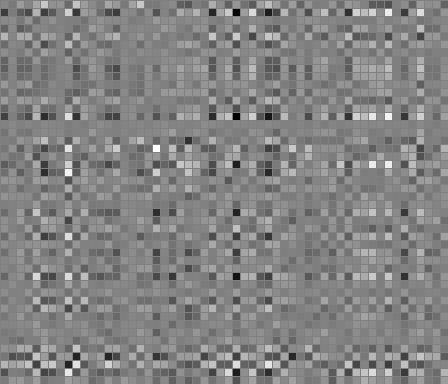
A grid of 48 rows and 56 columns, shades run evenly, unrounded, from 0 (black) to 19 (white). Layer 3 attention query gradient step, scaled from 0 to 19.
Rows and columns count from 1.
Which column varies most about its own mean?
30
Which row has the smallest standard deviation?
16
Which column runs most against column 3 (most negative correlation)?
40
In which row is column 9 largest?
22
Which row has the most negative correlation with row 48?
29
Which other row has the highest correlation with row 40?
32
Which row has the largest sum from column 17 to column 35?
46
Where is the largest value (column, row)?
20, 19
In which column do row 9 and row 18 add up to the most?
53
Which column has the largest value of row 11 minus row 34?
24
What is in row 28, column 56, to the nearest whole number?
8
